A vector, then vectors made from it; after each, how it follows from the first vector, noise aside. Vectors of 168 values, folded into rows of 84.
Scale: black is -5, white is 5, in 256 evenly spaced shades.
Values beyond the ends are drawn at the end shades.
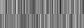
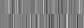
reversed, partly zeroed.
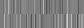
reversed, partly zeroed.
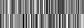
reversed, scaled up.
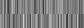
reversed, negated.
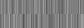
reversed, shrunk.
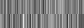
reversed, negated.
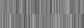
wrapped around, negated, shrunk.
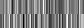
reversed, scaled up.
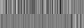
partly zeroed.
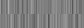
wrapped around, negated, shrunk.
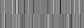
partly zeroed.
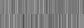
reversed, shrunk.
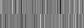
partly zeroed.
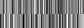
reversed, scaled up.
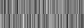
reversed, negated.
